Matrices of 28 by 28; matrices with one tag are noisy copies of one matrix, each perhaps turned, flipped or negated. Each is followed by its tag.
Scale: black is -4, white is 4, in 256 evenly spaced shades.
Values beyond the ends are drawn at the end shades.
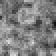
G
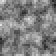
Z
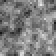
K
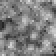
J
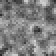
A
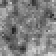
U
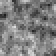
K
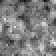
G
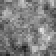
U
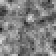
A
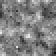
Z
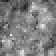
U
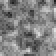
G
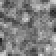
A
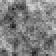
U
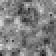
G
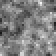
K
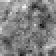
U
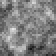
U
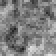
U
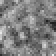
J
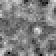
A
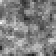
K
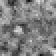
A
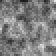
G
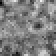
A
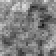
U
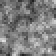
K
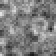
G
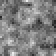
G
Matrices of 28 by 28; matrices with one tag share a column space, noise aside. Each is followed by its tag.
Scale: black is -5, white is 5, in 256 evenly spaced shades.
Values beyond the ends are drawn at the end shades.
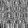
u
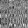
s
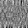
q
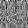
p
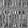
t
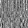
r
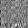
s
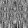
u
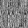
t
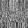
r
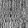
r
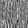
u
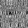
t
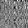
p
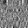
q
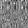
p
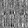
t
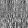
r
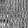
r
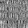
u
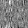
q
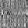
t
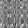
s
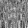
u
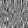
q
